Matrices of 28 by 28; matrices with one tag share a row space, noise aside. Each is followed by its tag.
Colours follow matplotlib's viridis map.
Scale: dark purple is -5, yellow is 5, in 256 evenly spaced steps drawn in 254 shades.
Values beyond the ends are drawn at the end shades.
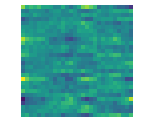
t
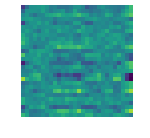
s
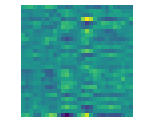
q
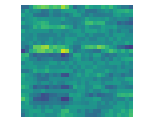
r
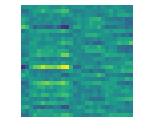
r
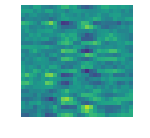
q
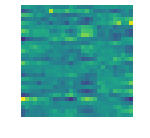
t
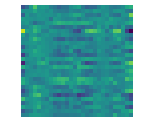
s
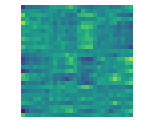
t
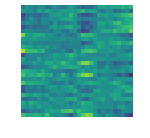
t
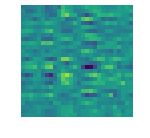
q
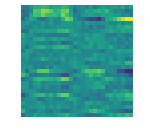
r
